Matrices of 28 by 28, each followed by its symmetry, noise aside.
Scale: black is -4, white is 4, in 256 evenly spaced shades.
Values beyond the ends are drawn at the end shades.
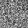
symmetric across the other diagonal.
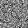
symmetric.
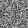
mirrored top to bottom.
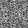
mirrored top to bottom.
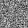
antisymmetric.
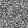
same after a half turn.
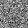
mirrored left to right.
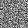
antisymmetric.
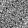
same after a half turn.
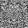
mirrored left to right.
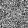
mirrored top to bottom.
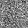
antisymmetric.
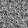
same after a half turn.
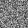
symmetric across the other diagonal.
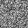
symmetric.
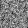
same after a half turn.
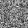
mirrored left to right.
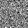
antisymmetric.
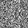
mirrored top to bottom.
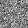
same after a half turn.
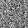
no symmetry.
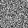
symmetric across the other diagonal.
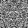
mirrored left to right.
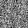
same after a half turn.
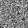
no symmetry.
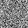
same after a half turn.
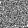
same after a half turn.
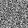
same after a half turn.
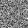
mirrored top to bottom.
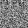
no symmetry.
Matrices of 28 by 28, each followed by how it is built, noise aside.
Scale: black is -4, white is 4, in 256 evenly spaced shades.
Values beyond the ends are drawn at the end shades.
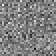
low rank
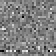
uneven rows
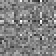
low rank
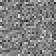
repeating rows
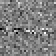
uneven rows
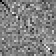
diagonal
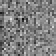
blocks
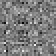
low rank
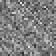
Toeplitz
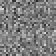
low rank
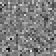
uneven rows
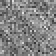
Toeplitz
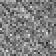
Toeplitz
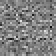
low rank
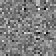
low rank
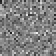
uneven rows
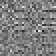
low rank
